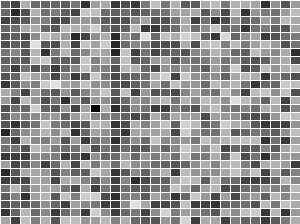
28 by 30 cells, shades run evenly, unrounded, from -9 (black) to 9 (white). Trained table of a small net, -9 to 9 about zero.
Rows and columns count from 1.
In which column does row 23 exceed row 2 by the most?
8
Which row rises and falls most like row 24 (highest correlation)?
19
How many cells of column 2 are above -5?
26
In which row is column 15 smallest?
4
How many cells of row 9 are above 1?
11
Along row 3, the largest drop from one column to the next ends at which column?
20
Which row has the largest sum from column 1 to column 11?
28
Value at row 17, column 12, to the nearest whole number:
-3
